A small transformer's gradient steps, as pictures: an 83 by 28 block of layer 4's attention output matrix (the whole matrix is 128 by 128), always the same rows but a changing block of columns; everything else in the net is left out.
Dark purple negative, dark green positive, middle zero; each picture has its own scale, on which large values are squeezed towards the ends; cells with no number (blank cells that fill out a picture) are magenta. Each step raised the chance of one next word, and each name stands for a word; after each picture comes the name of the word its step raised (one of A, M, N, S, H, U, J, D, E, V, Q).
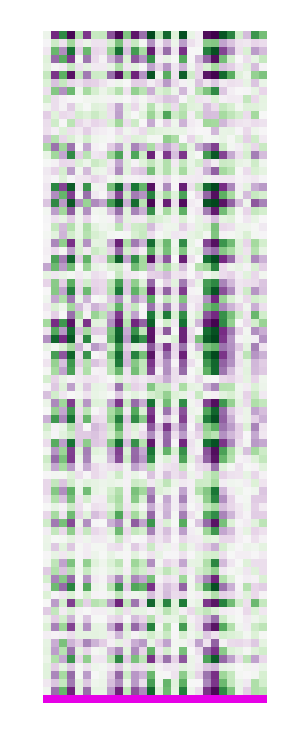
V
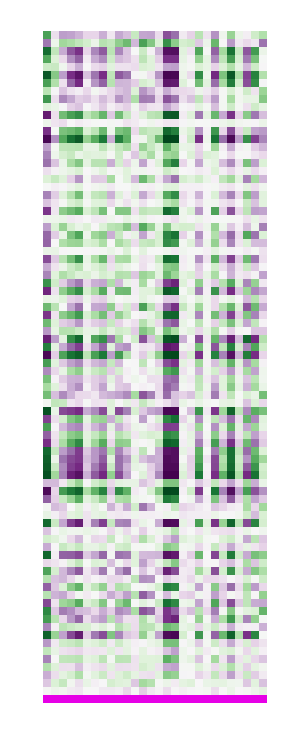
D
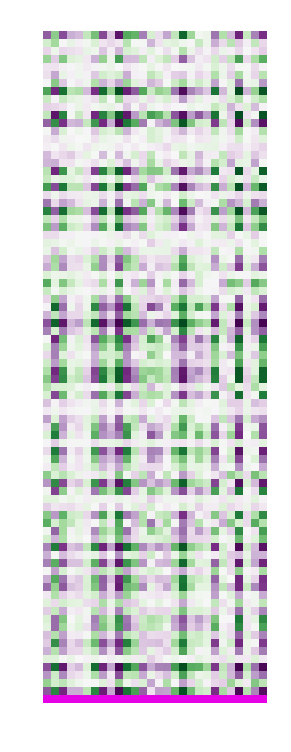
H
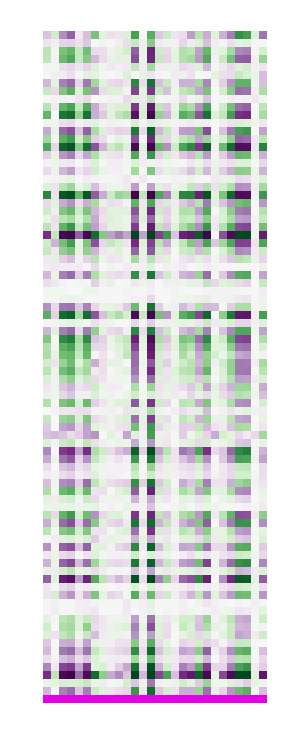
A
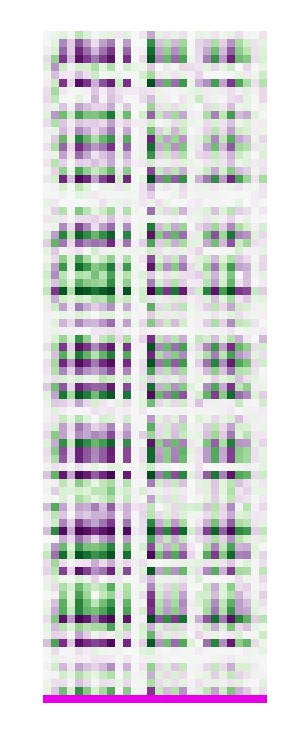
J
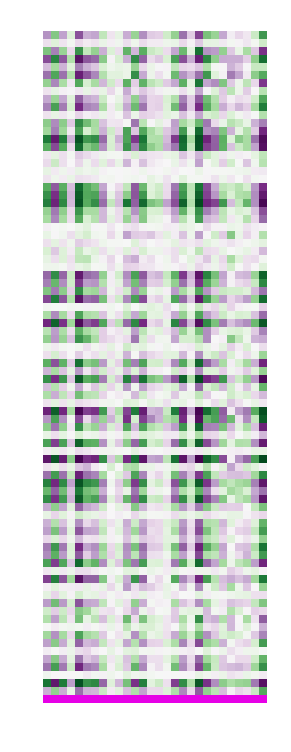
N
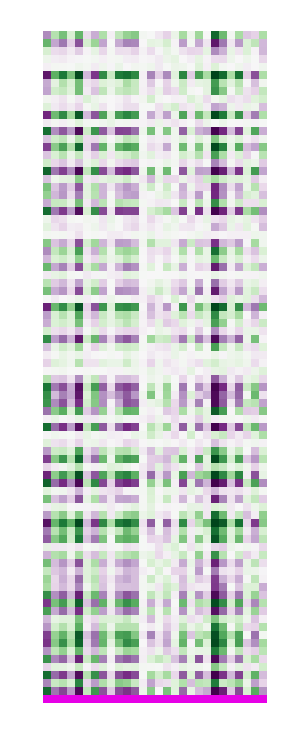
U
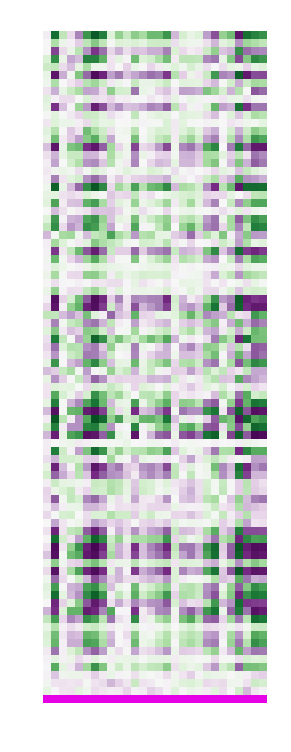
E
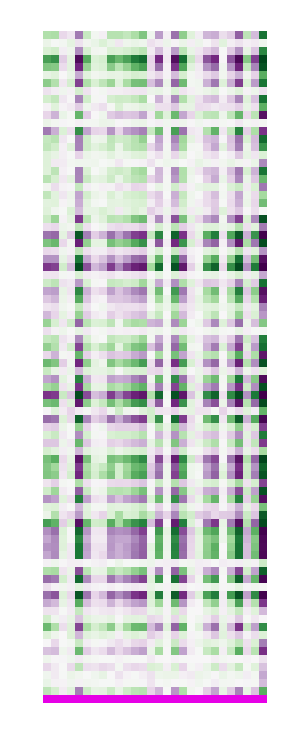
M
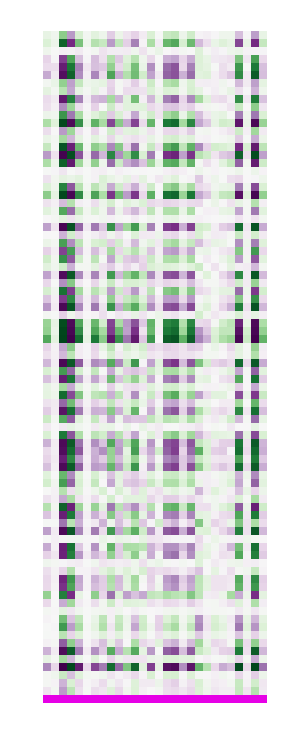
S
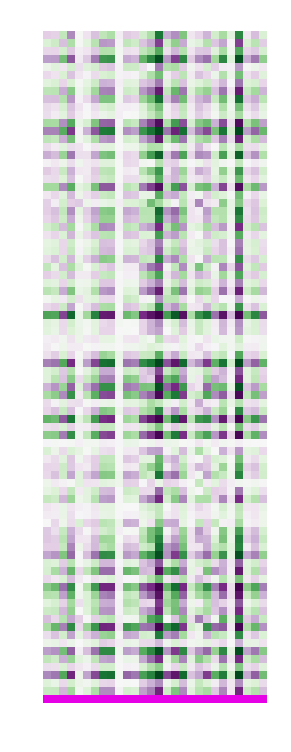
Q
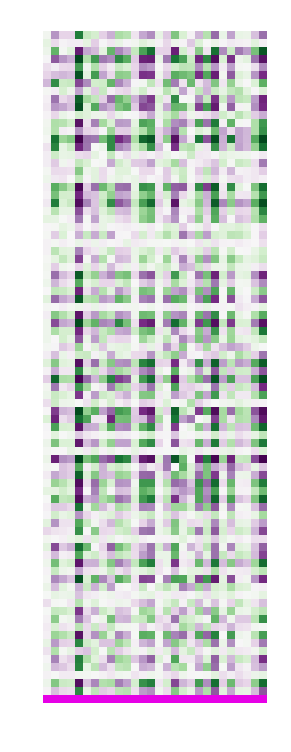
N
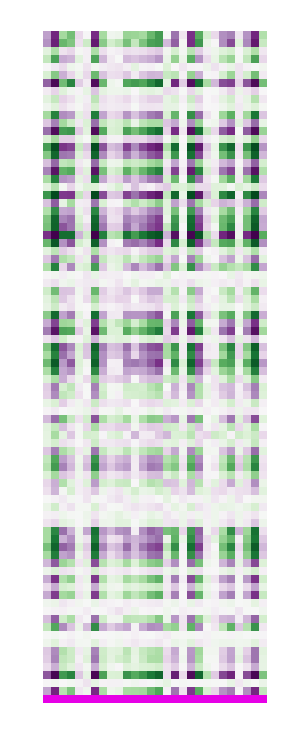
A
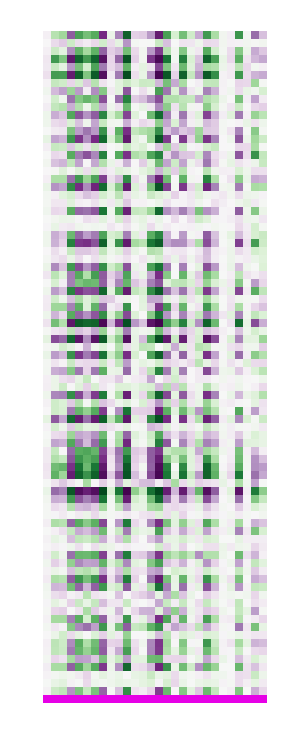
D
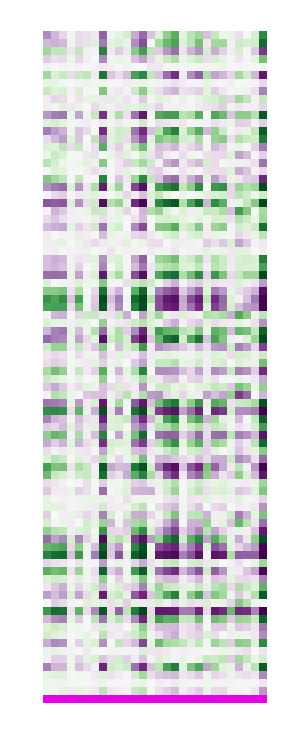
E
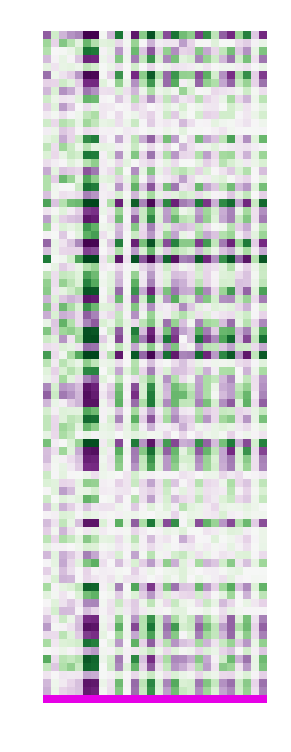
V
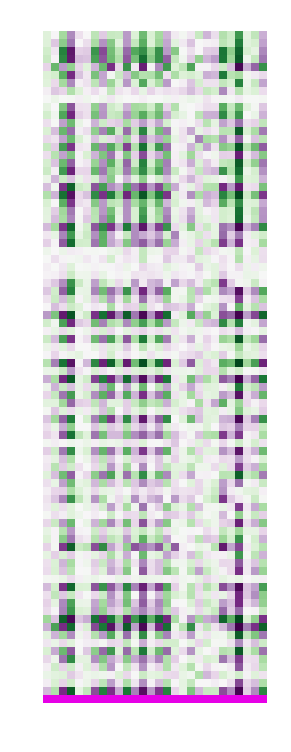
Q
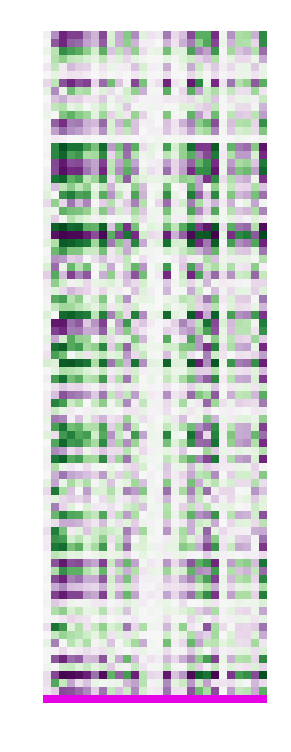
A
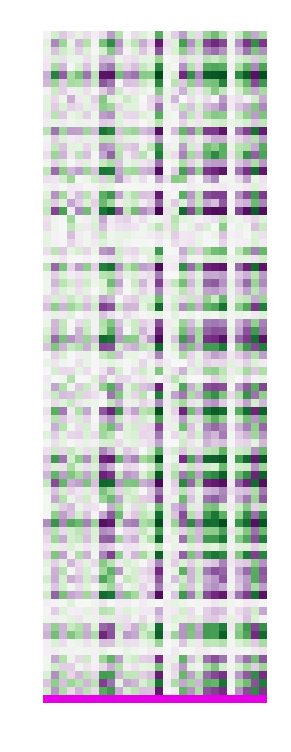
U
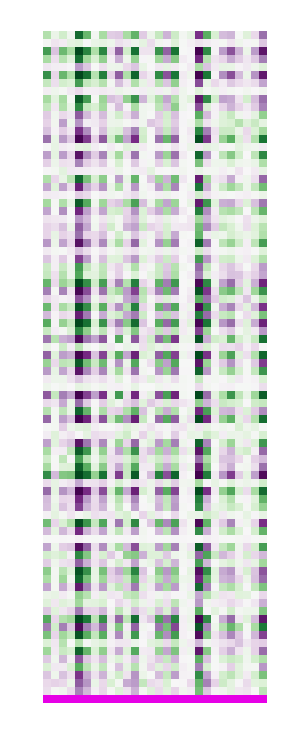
D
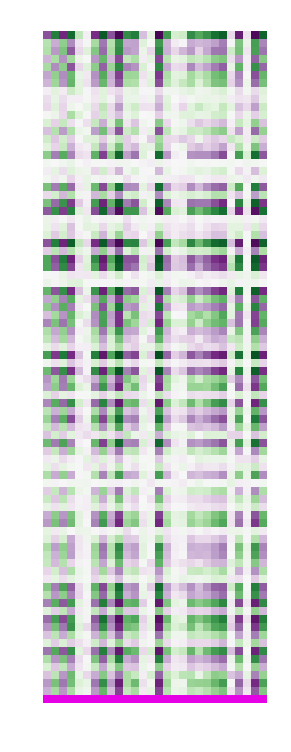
V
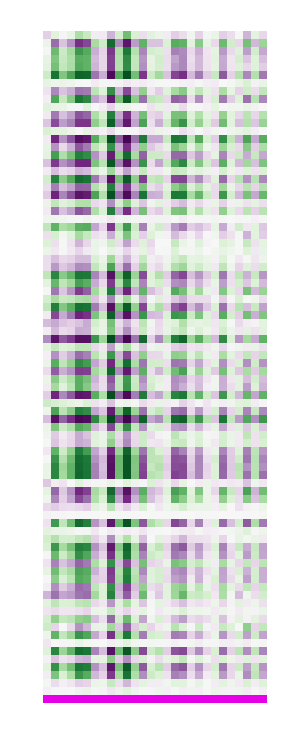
D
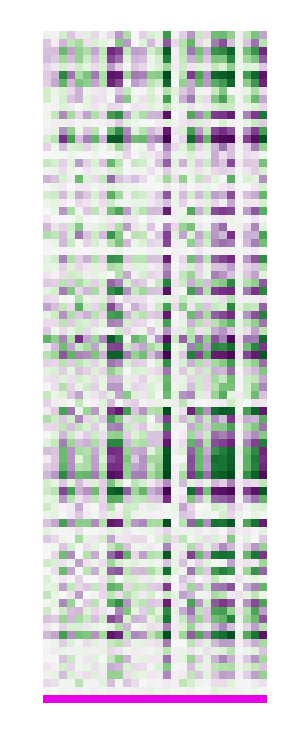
D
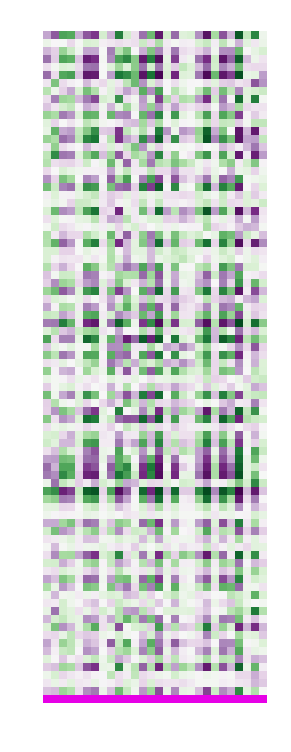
D
